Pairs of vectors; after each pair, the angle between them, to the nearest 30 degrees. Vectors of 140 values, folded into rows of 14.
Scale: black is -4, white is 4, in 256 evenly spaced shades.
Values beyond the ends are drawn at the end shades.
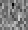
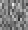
150 degrees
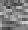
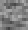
30 degrees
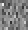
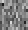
150 degrees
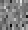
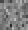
30 degrees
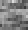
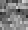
150 degrees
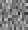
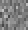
90 degrees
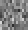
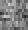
60 degrees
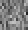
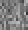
30 degrees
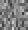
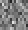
90 degrees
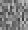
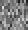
120 degrees
